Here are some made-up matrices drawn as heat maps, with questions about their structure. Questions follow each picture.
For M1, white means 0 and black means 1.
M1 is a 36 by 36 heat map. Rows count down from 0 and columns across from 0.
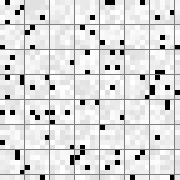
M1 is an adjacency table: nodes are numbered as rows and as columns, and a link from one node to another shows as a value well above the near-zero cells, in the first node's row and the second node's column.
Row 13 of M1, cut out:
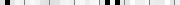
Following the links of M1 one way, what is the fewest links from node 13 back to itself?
5
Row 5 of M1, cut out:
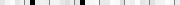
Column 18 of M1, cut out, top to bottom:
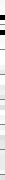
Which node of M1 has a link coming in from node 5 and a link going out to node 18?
node 6
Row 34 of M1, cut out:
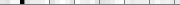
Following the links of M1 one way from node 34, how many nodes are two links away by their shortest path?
1
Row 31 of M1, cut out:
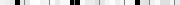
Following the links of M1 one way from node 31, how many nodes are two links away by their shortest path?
8
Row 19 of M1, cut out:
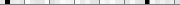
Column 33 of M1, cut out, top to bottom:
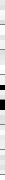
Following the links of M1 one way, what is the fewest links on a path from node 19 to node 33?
4
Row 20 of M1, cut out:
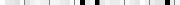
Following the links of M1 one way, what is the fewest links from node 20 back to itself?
6
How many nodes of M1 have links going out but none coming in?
3
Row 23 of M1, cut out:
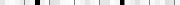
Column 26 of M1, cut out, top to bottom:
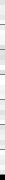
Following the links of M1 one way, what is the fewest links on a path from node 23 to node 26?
6
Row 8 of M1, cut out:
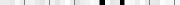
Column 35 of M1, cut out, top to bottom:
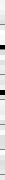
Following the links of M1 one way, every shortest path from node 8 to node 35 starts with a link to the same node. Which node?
node 24
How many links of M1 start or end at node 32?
5
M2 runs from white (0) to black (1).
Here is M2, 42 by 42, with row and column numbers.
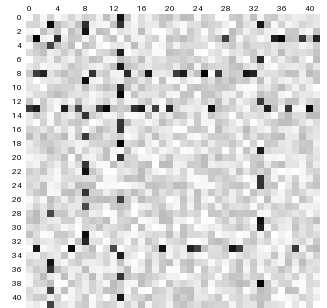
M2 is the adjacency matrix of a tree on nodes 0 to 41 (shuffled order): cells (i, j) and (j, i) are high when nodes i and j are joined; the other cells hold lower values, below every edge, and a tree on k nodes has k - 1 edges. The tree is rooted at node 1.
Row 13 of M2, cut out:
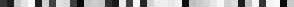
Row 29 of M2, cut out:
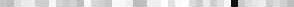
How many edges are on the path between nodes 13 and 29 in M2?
3
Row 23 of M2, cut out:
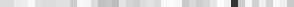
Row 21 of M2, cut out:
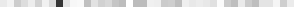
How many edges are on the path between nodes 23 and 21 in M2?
4
